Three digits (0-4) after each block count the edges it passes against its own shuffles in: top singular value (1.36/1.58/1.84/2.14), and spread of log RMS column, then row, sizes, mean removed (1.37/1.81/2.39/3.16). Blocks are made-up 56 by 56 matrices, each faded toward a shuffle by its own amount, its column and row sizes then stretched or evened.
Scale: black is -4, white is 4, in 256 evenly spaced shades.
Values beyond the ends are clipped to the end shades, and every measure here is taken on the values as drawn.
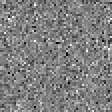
0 1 0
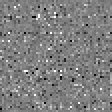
1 1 2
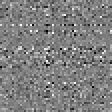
2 2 3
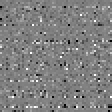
1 1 3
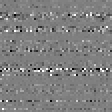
3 0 4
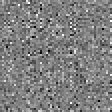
3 2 0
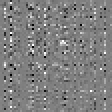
4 4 2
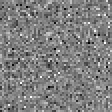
2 1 1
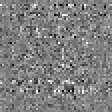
2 2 3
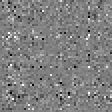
0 2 2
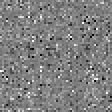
1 1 1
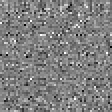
3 0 2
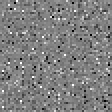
1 1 0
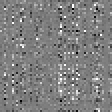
2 4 2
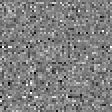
3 1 2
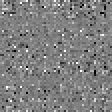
1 2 3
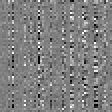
4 4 1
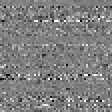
1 0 4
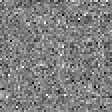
2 0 1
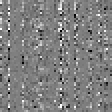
4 4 1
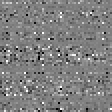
1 1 4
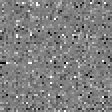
0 1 2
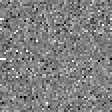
0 0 1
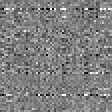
4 1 3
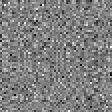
4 0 0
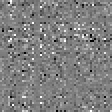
1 3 3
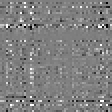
2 2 4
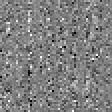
1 3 0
